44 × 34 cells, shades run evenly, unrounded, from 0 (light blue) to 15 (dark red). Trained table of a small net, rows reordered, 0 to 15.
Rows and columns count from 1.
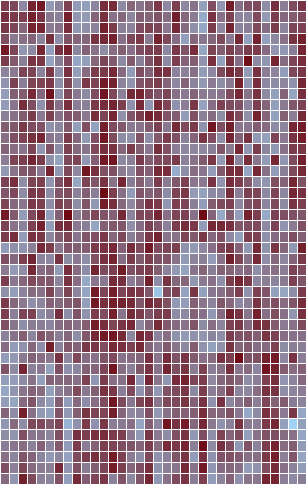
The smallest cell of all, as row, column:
39, 33
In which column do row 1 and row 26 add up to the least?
10
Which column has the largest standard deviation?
23
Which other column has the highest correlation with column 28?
5
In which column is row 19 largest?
12
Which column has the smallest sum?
32
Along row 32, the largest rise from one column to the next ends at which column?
6
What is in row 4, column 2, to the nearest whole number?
7
